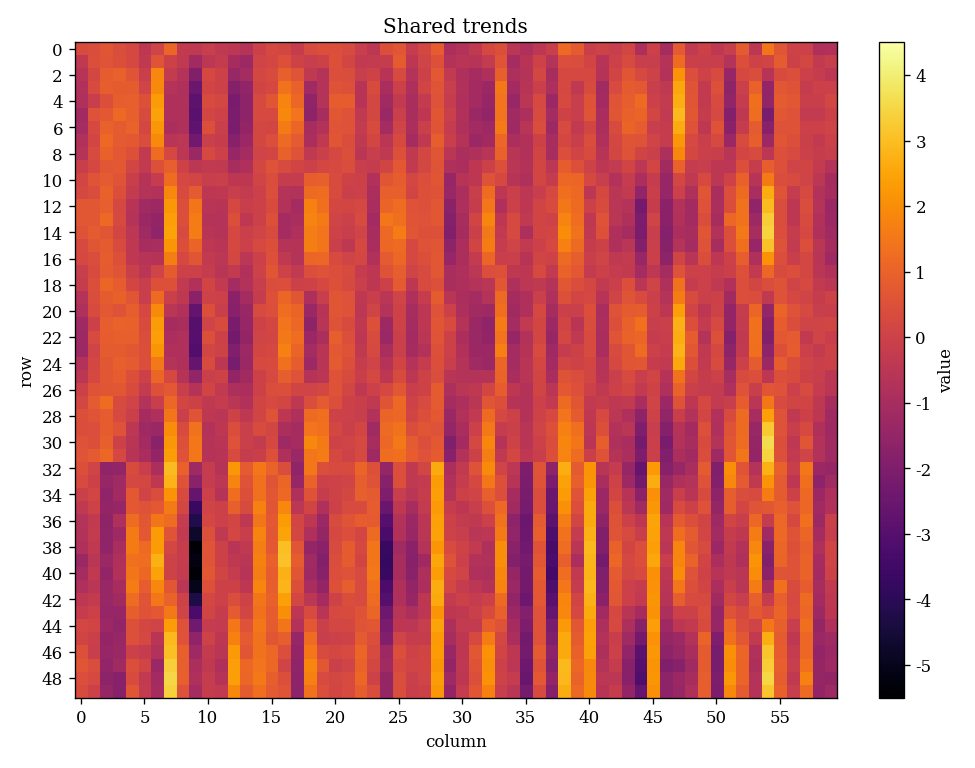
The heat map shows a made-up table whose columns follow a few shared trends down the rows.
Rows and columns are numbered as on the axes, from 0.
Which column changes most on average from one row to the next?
54
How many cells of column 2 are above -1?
32
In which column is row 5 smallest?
9
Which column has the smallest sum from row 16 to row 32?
46
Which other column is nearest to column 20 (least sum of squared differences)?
21
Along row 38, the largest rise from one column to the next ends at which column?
10
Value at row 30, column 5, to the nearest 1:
-1
